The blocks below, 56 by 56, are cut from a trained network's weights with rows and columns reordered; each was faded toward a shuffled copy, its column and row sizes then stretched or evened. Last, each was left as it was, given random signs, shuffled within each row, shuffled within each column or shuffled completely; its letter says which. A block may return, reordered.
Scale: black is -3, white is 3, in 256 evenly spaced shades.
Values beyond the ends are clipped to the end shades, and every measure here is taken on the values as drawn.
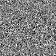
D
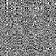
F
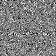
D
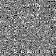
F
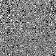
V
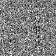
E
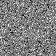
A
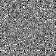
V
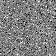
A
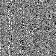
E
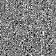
E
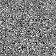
D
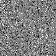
E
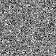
D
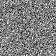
A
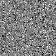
E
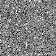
E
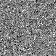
A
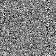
E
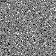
E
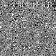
F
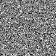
D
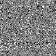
V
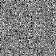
E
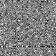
V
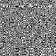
F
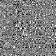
F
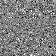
D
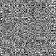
F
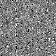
E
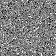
A
